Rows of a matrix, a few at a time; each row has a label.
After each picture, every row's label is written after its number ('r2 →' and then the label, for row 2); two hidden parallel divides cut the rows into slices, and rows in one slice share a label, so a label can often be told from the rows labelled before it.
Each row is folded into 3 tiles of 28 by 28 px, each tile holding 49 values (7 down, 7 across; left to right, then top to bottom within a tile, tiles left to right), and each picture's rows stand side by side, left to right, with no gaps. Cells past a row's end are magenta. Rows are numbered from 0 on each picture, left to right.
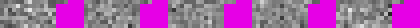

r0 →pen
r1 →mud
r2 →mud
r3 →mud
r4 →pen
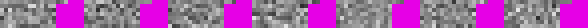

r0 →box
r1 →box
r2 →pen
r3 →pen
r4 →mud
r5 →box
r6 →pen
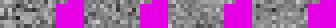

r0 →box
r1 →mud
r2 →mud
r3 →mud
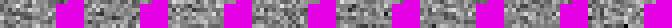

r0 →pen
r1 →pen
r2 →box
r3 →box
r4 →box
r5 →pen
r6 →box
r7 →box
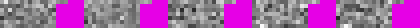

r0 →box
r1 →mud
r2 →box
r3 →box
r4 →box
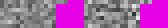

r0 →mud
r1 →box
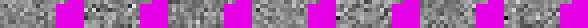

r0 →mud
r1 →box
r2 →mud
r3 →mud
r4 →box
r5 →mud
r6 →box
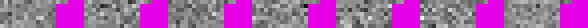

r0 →mud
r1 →box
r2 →mud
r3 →pen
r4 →box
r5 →pen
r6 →mud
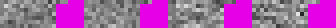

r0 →mud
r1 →mud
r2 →pen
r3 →box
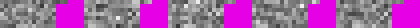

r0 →pen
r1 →box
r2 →pen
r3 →box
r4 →pen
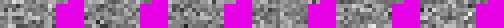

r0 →box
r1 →box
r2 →box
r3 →mud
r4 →pen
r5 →pen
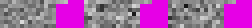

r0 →mud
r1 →box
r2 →box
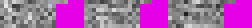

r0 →box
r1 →pen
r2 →pen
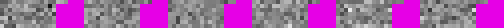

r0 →pen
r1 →mud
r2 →mud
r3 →mud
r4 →pen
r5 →pen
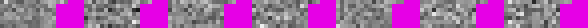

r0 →mud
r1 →box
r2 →mud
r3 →box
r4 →mud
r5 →box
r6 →box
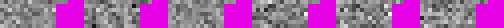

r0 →mud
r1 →pen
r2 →mud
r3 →box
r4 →box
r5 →box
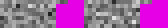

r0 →box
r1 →box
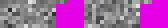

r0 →pen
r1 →box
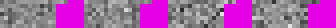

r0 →mud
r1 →mud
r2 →box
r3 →pen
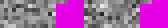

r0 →box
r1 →pen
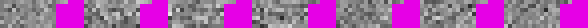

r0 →mud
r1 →box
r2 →box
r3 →pen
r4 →mud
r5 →pen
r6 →mud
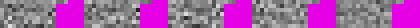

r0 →box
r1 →box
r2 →box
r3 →pen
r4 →mud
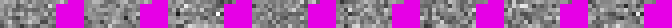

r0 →box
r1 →mud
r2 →pen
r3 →mud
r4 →pen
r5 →pen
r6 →pen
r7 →pen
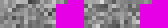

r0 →box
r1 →box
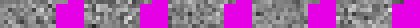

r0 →mud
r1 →pen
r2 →mud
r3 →mud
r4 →pen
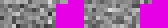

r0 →box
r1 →pen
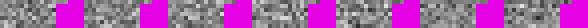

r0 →box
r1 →pen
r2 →box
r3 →box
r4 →box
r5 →mud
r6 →pen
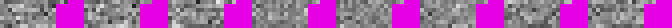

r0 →pen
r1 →pen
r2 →box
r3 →mud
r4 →mud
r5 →mud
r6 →box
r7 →box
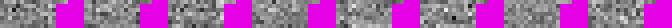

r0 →box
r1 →pen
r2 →box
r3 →mud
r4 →pen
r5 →pen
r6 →mud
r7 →box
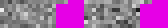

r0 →mud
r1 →box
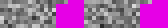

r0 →pen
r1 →box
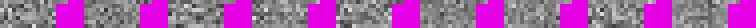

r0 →box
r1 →mud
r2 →pen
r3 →pen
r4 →pen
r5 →mud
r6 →mud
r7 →box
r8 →mud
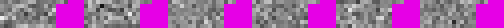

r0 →pen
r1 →box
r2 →mud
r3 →mud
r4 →pen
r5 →mud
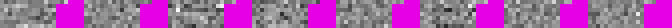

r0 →pen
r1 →mud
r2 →box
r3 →pen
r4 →mud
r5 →box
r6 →mud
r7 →mud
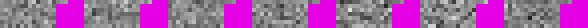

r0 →mud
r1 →mud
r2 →mud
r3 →mud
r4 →pen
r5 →box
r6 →mud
